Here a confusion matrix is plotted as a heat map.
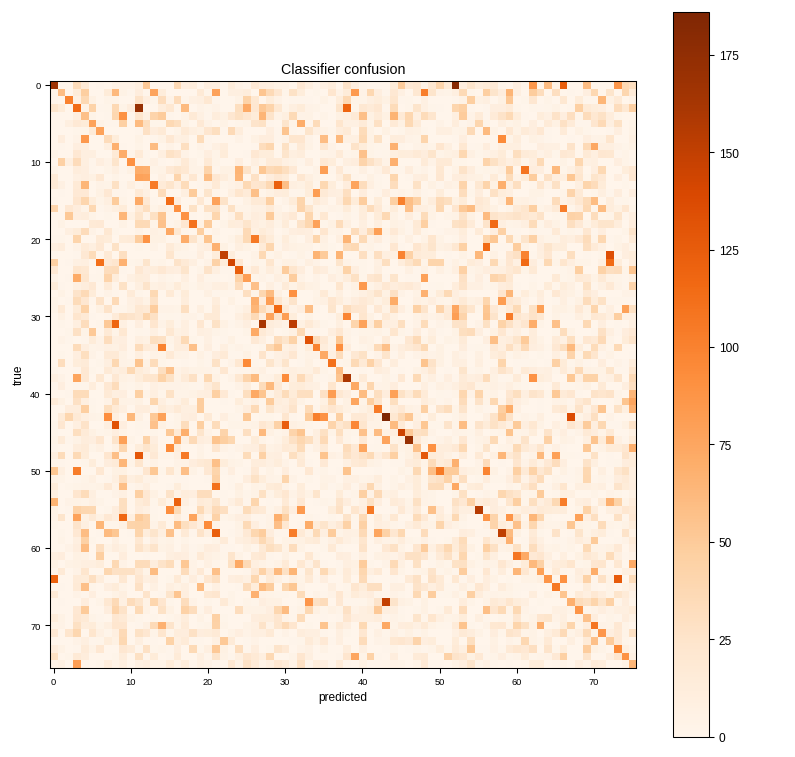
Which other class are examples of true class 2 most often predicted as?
71
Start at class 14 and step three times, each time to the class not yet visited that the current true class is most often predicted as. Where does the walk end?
15
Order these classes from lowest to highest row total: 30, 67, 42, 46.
67, 42, 30, 46
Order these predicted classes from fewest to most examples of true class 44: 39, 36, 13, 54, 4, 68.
54, 68, 4, 36, 13, 39
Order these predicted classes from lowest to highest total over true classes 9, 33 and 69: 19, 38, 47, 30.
19, 38, 30, 47
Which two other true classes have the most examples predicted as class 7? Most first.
43, 58
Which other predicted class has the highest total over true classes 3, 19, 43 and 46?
11
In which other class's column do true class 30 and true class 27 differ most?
38
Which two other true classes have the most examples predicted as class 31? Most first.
58, 27
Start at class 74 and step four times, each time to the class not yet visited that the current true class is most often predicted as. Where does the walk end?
21
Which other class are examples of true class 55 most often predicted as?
41
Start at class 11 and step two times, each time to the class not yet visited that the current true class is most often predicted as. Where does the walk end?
60
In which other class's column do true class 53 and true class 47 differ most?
49
